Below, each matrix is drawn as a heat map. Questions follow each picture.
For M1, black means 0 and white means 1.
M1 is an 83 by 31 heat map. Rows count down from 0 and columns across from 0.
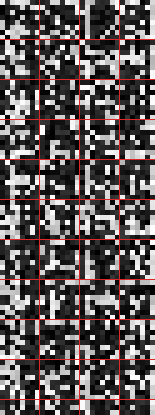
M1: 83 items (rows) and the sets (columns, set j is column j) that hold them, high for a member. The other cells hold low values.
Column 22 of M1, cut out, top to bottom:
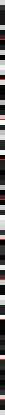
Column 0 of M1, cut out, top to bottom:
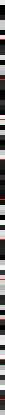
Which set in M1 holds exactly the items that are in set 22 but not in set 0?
19
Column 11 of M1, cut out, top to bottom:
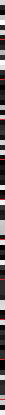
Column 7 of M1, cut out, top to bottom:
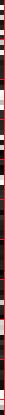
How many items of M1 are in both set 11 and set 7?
8
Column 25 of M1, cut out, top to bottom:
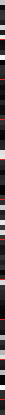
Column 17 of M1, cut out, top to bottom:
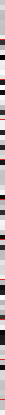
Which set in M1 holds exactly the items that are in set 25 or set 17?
30
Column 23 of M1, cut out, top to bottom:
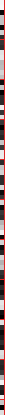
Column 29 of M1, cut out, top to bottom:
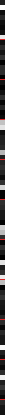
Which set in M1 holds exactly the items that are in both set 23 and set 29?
6
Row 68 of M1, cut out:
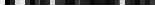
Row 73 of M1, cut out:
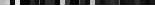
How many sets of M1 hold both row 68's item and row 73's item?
2
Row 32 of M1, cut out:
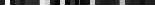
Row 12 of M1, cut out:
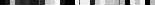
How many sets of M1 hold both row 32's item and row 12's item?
2
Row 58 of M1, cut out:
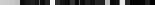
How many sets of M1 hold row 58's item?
7
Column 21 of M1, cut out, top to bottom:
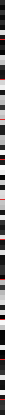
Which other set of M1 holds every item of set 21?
2
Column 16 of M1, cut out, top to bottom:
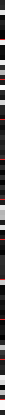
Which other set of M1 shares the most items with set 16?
9
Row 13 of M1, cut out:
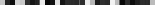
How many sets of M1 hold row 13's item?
10
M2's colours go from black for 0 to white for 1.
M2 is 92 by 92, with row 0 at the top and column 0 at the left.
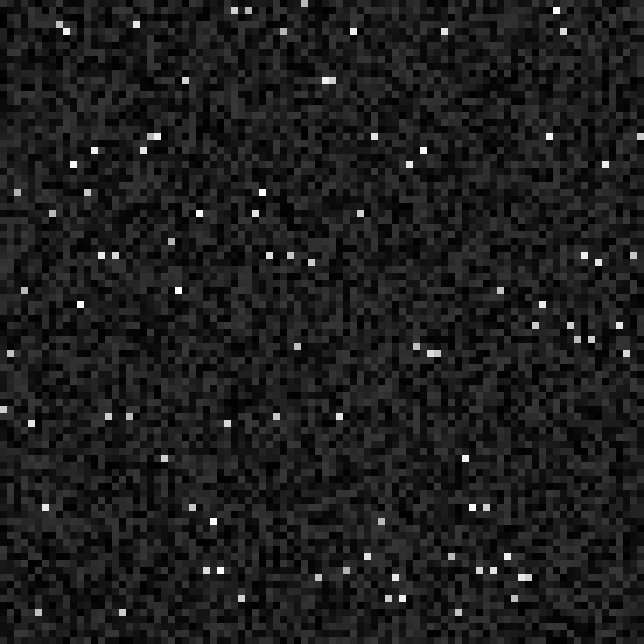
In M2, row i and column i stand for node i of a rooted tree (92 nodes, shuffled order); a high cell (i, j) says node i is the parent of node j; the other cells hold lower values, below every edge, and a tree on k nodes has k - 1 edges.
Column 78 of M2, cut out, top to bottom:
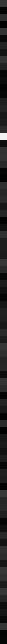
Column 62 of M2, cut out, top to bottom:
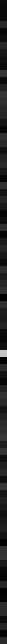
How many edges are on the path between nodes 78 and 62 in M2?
6
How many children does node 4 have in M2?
5
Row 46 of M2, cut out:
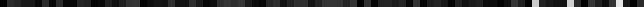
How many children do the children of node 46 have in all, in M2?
5
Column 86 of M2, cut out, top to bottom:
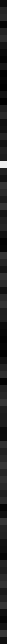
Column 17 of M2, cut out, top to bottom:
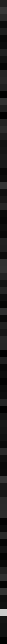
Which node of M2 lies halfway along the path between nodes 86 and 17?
65
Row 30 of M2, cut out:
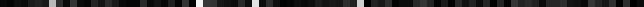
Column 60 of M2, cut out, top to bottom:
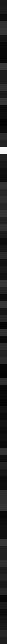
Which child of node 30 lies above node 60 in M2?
36
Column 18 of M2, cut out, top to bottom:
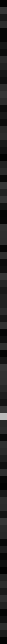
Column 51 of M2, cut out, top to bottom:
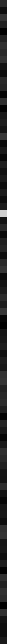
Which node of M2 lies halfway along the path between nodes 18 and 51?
82
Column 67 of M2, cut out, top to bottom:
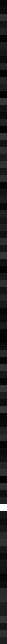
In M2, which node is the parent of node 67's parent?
79
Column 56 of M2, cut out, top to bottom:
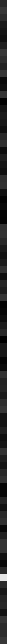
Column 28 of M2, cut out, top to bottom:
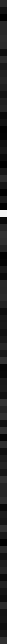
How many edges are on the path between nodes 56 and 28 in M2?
4
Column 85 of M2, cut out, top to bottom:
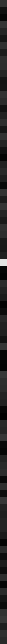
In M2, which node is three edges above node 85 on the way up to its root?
72
